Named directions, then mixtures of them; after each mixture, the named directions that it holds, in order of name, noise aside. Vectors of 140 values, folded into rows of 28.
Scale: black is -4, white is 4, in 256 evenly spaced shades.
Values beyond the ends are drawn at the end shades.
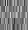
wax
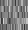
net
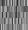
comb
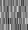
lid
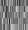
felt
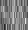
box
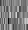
lid, net, wax.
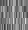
box, comb.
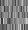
net.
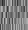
comb, felt, net.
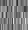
box, comb, lid.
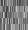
felt.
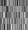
box, comb, felt.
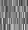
box, felt, net.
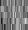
box, net.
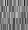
comb, lid, wax.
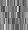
box, lid, wax.
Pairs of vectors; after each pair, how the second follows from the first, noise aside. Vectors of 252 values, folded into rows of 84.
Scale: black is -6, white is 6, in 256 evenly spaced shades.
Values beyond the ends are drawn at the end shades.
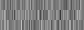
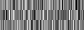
reversed, negated, scaled up.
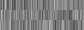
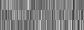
reversed, negated.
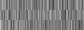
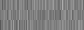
negated, shrunk.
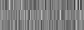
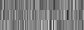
wrapped around, negated.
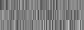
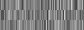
wrapped around, negated.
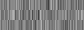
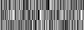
scaled up.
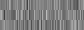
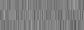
negated, shrunk.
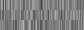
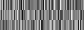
reversed, scaled up.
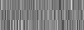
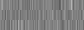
shrunk.
